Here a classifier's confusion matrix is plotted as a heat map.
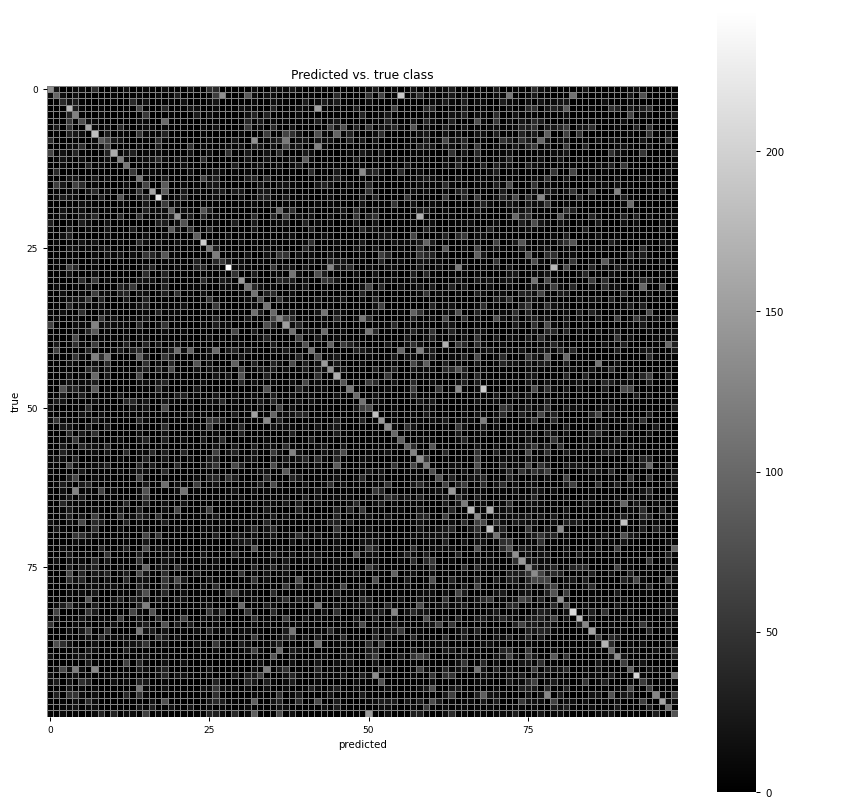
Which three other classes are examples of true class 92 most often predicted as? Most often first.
51, 98, 33
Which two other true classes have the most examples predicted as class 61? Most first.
84, 47
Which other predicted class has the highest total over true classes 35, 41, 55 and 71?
58
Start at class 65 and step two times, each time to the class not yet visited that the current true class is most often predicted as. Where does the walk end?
12
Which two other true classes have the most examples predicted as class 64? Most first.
47, 28
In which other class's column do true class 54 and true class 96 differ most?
32
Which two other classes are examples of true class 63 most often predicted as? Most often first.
4, 21
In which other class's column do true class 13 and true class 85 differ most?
49
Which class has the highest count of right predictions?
28
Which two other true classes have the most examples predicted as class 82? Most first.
1, 24
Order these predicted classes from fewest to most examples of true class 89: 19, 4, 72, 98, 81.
19, 4, 98, 81, 72
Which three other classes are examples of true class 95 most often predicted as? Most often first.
78, 68, 88
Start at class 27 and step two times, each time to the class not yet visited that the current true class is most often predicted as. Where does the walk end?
42
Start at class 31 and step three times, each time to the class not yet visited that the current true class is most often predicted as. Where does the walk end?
34
